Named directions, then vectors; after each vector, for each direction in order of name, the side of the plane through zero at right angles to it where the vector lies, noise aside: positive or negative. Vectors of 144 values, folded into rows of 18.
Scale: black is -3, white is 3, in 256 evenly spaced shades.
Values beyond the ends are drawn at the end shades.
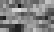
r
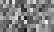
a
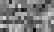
positive, negative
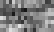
positive, negative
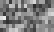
positive, negative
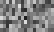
positive, negative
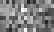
negative, positive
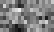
positive, positive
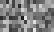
negative, positive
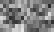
negative, negative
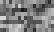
positive, negative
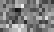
negative, negative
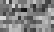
positive, negative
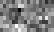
negative, negative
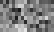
negative, negative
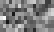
positive, negative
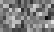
positive, positive
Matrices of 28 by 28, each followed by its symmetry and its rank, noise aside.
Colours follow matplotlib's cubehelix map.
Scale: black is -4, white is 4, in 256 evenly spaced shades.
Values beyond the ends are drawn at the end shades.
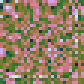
symmetric, rank five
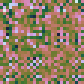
no symmetry, rank six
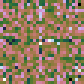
antisymmetric, rank six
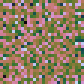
no symmetry, rank seven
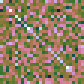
symmetric, rank seven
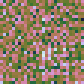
no symmetry, rank six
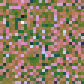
no symmetry, rank seven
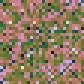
symmetric, rank seven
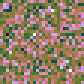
symmetric, rank seven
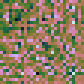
symmetric, rank five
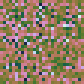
no symmetry, rank six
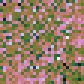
symmetric, rank six
